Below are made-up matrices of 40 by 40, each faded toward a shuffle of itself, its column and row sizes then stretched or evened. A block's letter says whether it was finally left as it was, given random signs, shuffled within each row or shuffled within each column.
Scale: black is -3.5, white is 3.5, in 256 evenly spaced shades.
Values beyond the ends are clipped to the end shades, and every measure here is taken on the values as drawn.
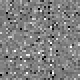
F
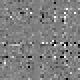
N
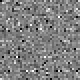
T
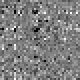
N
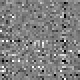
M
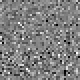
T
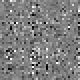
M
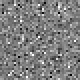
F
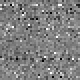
T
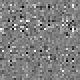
N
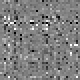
N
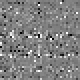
M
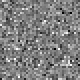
T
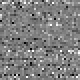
T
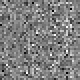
F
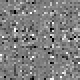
M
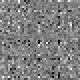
M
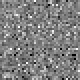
T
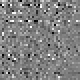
M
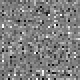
M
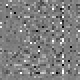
N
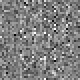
F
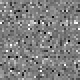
T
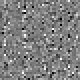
F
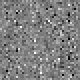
F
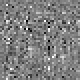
N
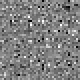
M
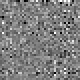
M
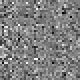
N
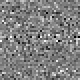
T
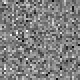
F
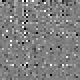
N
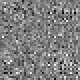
N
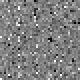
F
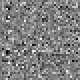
M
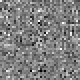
M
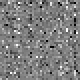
M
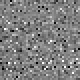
T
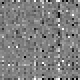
N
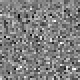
T
